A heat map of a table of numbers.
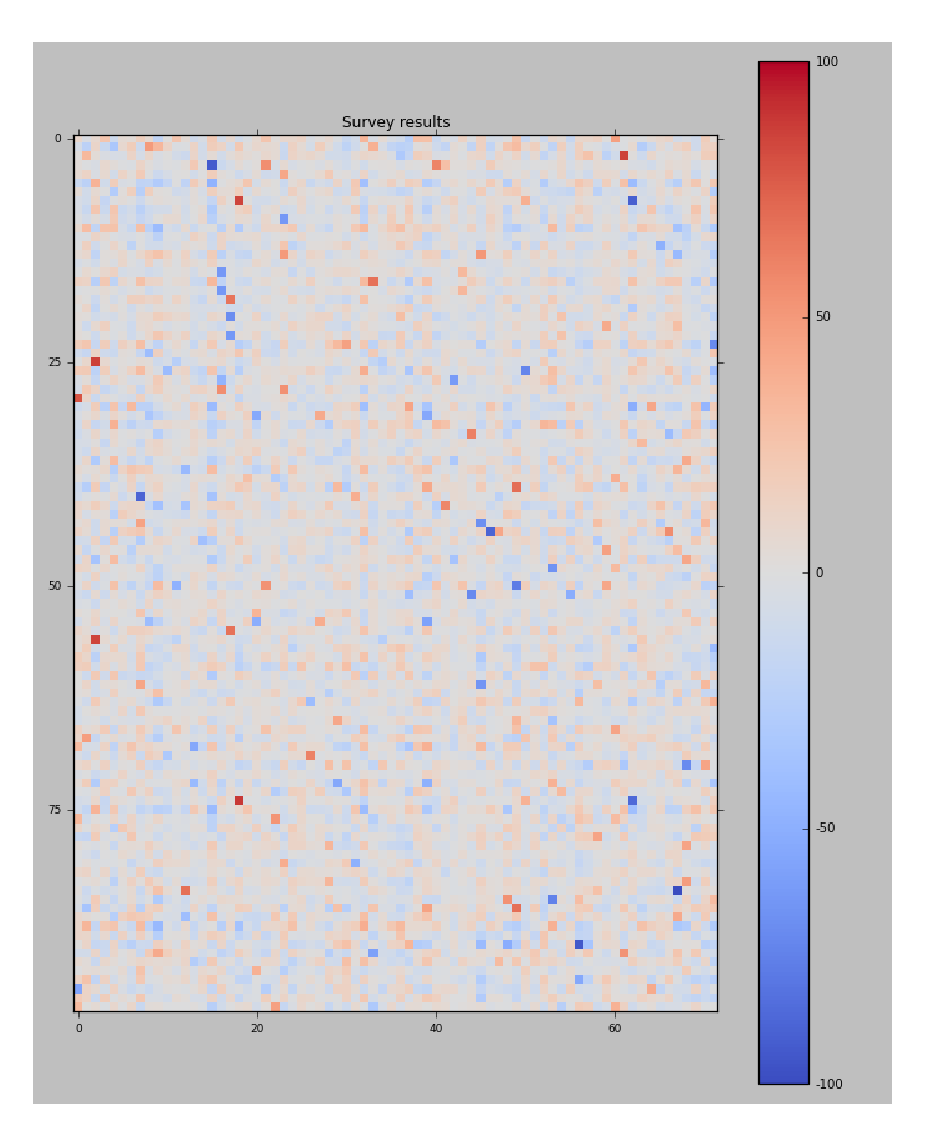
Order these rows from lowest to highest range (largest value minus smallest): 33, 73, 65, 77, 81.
77, 73, 65, 81, 33
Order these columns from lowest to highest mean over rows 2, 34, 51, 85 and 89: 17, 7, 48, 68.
7, 17, 68, 48
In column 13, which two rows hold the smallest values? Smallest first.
68, 72
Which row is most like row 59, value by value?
89
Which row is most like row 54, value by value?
31
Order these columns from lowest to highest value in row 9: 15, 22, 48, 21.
15, 48, 22, 21
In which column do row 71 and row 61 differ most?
45
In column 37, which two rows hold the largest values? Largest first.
30, 90
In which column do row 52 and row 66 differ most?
60
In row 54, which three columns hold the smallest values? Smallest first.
39, 20, 8
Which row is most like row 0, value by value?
66
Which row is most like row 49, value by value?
11
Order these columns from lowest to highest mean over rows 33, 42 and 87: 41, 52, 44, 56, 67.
52, 41, 67, 56, 44
